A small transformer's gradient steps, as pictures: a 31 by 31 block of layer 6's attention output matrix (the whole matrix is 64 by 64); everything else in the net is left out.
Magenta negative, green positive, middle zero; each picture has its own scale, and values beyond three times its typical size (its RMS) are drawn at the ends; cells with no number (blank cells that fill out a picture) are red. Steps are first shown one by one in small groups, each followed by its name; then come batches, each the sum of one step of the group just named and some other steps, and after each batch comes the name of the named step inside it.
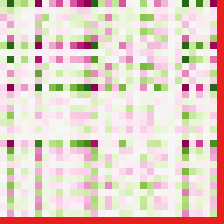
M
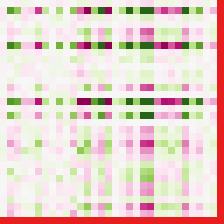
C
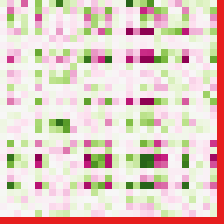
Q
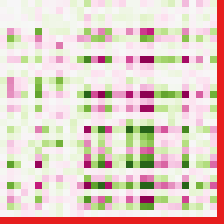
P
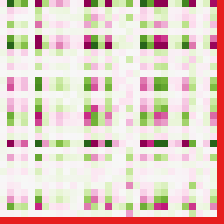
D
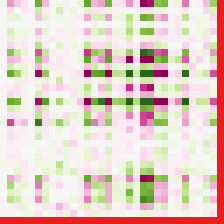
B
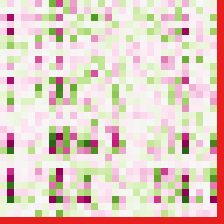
M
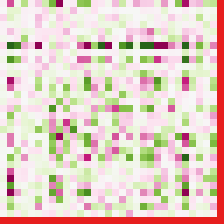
D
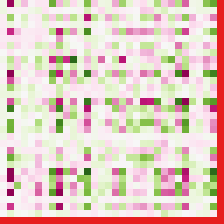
Q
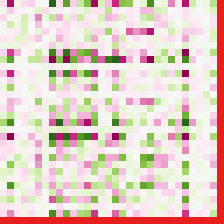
Q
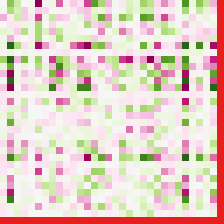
M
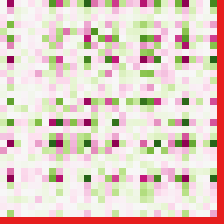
B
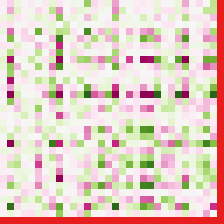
P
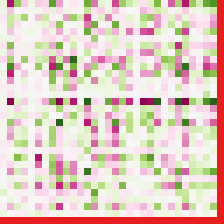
Q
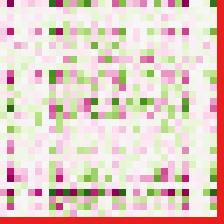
B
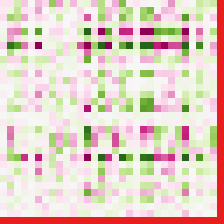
C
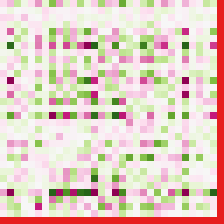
D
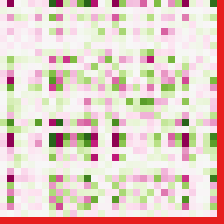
B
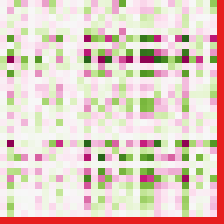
B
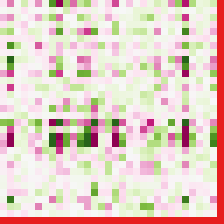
M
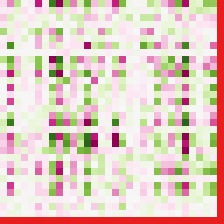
D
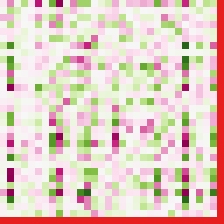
M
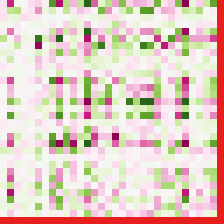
C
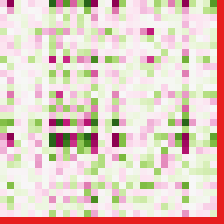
Q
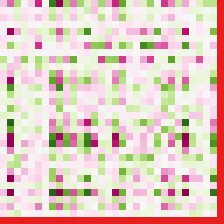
D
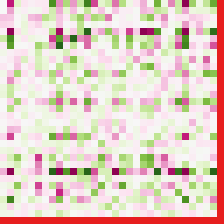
Q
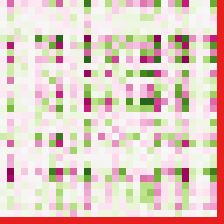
B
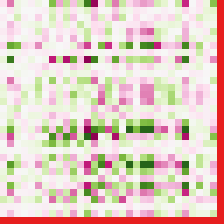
P
